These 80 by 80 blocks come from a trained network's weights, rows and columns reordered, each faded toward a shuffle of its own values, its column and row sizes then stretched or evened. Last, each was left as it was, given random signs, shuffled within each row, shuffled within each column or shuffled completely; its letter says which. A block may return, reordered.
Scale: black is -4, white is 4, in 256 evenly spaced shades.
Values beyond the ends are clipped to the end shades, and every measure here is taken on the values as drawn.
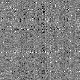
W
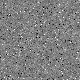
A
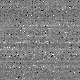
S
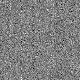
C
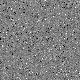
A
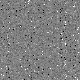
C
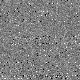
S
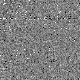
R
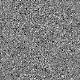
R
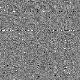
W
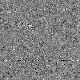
S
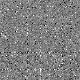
R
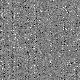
C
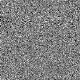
R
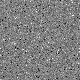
A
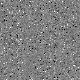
C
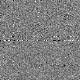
R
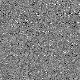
S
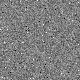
A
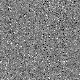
C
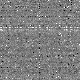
W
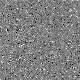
A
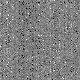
C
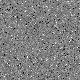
A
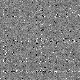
R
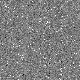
C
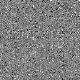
R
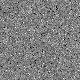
A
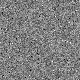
A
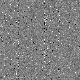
C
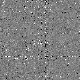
R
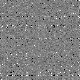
W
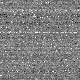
S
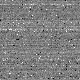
S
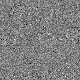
S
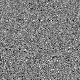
S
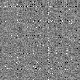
W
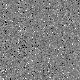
C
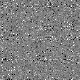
W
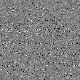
S
